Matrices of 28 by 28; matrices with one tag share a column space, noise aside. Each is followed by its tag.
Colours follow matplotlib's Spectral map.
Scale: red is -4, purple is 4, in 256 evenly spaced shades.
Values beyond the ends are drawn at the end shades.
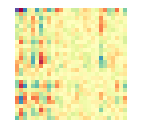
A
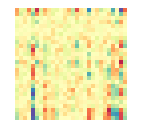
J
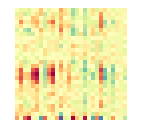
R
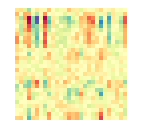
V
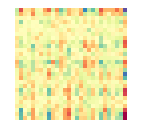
J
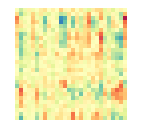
V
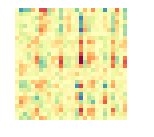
A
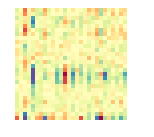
R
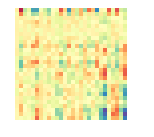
J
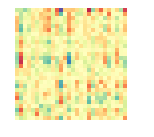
A
